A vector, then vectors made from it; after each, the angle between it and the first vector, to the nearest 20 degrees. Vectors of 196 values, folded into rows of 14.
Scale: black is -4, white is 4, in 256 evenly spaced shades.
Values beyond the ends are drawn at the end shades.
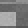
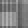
40 degrees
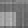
20 degrees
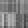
40 degrees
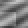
60 degrees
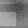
40 degrees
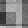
120 degrees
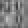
60 degrees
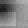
80 degrees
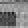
160 degrees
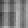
120 degrees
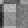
100 degrees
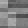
60 degrees
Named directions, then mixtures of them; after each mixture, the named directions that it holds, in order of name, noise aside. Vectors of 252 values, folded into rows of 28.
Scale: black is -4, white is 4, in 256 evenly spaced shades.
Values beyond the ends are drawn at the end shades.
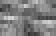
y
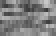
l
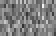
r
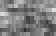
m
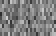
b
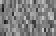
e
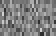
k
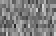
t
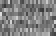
b, k, l.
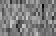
b, r, t.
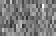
b, r, t.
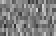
t.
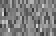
k, r.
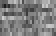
l, r, y.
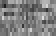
l, r.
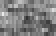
m.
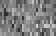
k, m, t.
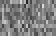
b, e, r.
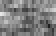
m.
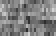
b, m, y.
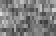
m, t.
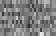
k, l.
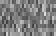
t.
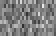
r.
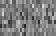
k, r, t.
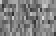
e, l, r.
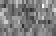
l, m, r.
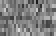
k, t, y.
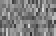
t.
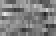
l, m.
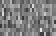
k, t.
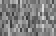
b, e, r.
